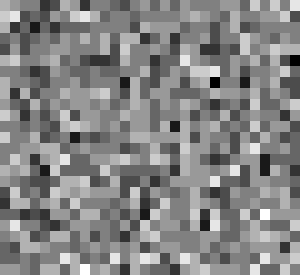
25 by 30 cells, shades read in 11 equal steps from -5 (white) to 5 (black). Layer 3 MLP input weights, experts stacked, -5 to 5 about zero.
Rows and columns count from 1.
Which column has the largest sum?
5
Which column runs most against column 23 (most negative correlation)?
20
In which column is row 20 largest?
15
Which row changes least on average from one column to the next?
23
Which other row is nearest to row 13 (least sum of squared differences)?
11
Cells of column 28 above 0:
5
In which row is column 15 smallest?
24
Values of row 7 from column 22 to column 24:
-4 1 -1
